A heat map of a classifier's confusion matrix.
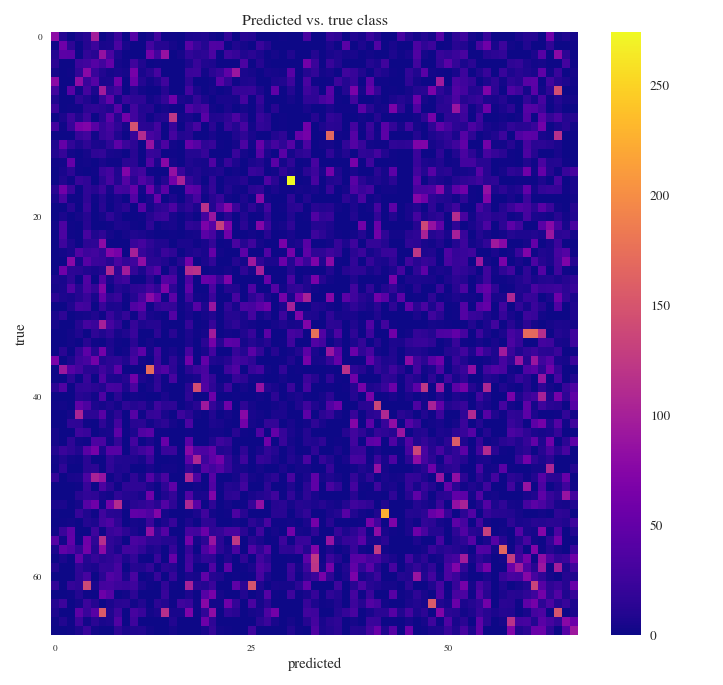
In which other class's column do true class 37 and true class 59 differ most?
12
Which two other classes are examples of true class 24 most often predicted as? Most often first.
46, 10
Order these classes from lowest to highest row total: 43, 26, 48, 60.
48, 43, 60, 26
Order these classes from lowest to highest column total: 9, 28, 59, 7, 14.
28, 9, 59, 14, 7
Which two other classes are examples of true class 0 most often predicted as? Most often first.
5, 63
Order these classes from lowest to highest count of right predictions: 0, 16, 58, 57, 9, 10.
9, 0, 16, 58, 10, 57
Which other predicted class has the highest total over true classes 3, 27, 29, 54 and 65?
58
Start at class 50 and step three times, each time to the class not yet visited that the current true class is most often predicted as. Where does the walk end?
55
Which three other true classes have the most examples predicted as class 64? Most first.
6, 11, 59
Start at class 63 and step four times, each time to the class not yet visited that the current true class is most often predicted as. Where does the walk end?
22
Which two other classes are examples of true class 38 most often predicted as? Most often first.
62, 10
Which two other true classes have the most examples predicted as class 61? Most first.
33, 36
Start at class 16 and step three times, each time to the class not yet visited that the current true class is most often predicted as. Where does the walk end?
51
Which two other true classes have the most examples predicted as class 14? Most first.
64, 2
